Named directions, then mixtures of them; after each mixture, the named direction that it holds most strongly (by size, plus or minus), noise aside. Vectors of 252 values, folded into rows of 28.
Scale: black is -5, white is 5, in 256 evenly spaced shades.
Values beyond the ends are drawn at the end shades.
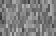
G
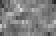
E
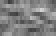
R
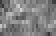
E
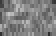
E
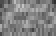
E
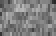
E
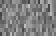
G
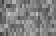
G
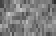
E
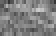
R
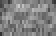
E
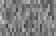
G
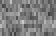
G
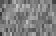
G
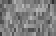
G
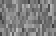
G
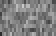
G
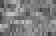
E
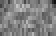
E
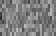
G
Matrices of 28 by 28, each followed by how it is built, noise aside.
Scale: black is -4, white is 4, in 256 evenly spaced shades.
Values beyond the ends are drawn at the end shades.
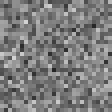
noise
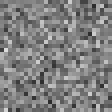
noise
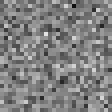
noise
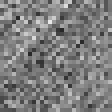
Hankel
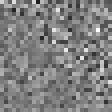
upper triangular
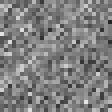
Hankel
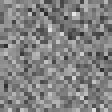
Toeplitz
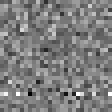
uneven rows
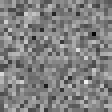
noise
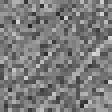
Hankel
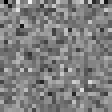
uneven rows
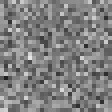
noise
